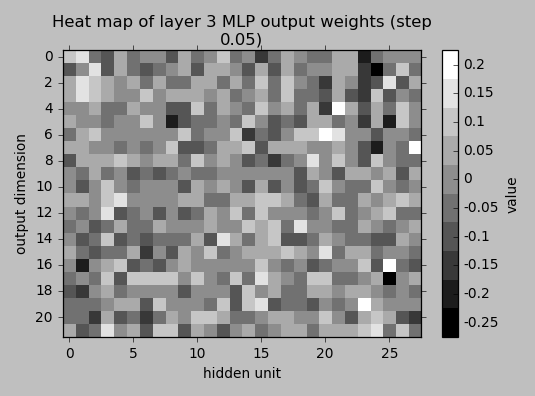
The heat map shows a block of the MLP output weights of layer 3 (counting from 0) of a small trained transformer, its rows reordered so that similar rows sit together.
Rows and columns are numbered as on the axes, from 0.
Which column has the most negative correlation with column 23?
1
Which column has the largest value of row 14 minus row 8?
16
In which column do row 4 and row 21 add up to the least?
9
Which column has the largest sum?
15
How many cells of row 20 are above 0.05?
4
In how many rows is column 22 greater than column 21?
5
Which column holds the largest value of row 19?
23
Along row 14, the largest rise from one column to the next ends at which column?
12
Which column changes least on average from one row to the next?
22
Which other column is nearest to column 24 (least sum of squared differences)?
10
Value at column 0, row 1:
-0.1
